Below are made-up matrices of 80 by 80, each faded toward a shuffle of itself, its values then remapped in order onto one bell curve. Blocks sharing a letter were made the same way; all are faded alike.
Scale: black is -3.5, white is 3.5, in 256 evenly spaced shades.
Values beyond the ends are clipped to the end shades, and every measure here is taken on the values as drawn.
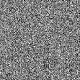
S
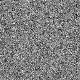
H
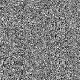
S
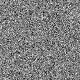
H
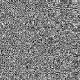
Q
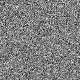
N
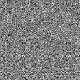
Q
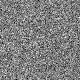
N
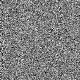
H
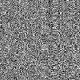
Q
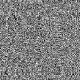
Q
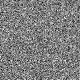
N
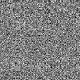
Q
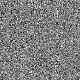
S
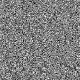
S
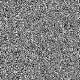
S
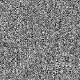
S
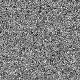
N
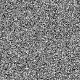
H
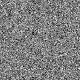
N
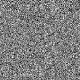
Q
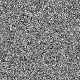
N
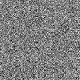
Q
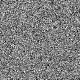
N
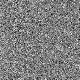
H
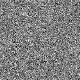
S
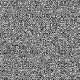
Q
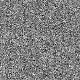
H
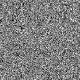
S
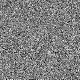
N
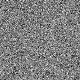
N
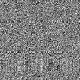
Q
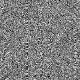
S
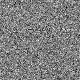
N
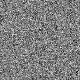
H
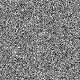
H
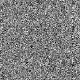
S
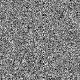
S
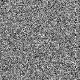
H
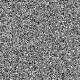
S
